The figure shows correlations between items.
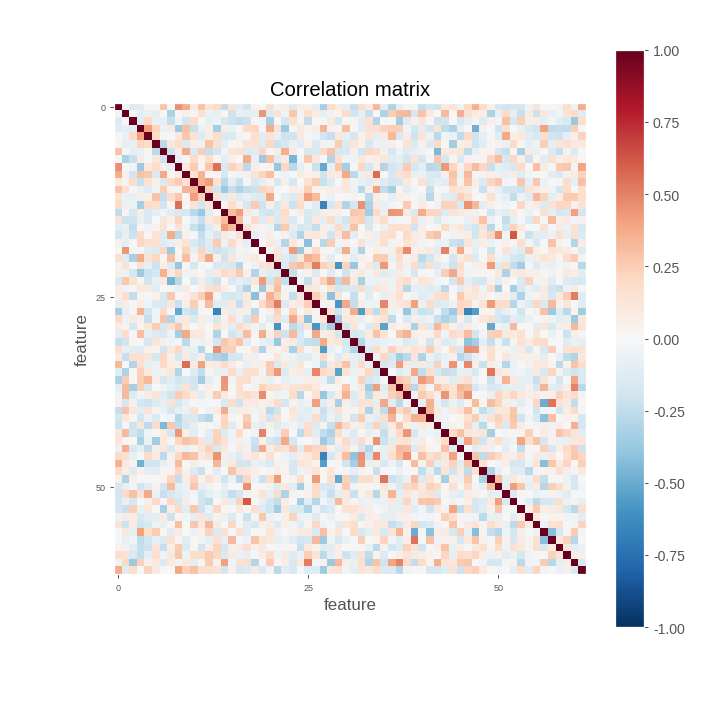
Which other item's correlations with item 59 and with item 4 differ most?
3
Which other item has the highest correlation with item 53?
44
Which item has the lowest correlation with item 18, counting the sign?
25
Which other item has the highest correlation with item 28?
23
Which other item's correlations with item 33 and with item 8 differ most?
13
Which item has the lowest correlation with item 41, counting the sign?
56
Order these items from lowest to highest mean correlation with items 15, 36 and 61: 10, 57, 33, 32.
33, 10, 57, 32
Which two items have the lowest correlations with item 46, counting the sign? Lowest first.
27, 31
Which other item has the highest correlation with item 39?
57
